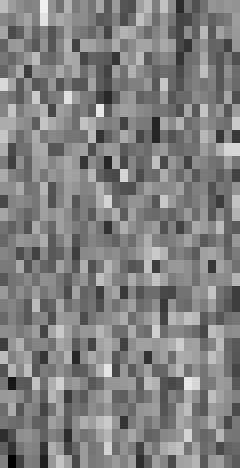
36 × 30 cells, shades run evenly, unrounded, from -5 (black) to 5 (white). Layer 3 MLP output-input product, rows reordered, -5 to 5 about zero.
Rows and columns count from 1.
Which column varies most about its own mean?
14
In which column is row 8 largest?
9
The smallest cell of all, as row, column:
36, 2
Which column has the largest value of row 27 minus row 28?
19
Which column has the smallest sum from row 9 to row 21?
7
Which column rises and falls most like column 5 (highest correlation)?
10
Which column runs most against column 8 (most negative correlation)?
21
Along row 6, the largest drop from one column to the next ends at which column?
4
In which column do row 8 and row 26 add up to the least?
6
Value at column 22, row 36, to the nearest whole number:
-2
